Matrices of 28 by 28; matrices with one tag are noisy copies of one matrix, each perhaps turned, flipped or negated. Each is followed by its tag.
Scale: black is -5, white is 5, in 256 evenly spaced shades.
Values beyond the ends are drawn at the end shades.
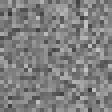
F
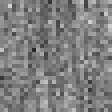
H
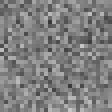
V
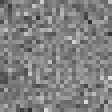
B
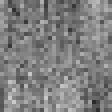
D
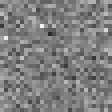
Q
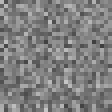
V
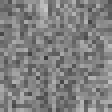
H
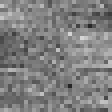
D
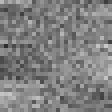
D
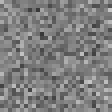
Q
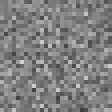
V
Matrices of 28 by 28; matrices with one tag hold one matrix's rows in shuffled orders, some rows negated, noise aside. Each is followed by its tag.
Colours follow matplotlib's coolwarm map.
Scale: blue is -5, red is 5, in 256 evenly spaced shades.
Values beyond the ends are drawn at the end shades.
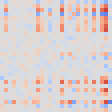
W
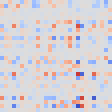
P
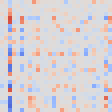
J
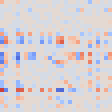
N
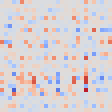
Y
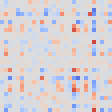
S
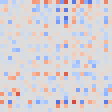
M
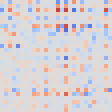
M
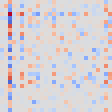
J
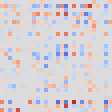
M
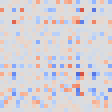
P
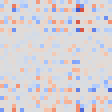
P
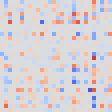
S
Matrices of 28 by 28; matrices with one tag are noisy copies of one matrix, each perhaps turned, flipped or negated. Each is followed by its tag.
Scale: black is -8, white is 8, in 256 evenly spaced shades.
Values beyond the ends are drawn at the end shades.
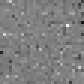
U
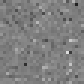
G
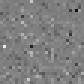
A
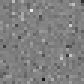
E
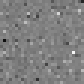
E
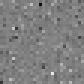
E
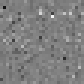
G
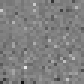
U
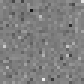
E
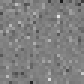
U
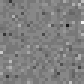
U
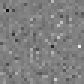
A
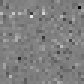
G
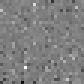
U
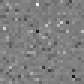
A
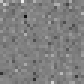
U
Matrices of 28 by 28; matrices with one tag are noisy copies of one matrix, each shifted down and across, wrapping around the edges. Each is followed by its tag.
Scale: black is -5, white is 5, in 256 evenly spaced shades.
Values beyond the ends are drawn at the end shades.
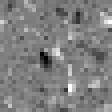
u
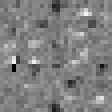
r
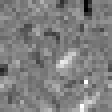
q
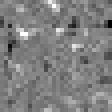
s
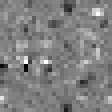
r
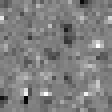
r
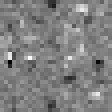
r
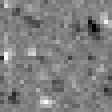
u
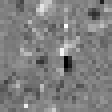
q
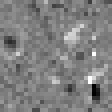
q
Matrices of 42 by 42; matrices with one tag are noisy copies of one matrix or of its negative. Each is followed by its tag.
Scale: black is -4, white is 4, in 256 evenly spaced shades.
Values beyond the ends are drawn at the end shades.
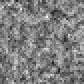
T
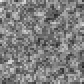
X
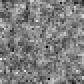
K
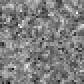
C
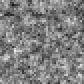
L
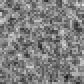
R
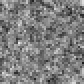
K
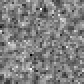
C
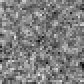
X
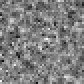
R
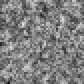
C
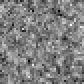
T
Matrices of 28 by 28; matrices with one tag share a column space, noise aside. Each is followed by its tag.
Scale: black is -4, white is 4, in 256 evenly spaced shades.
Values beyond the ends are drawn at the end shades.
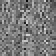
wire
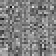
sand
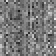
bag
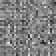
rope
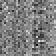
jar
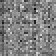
wire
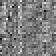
bag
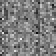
bag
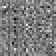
sand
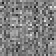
sand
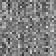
bag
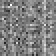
sand
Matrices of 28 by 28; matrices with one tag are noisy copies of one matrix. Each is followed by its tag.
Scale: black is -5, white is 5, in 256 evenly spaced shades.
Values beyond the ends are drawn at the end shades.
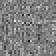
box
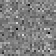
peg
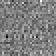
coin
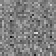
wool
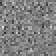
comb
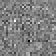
box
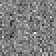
wool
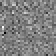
comb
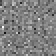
comb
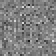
box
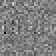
comb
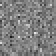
wool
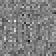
box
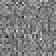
coin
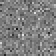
peg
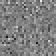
coin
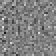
comb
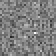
wool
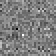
peg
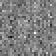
wool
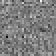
coin
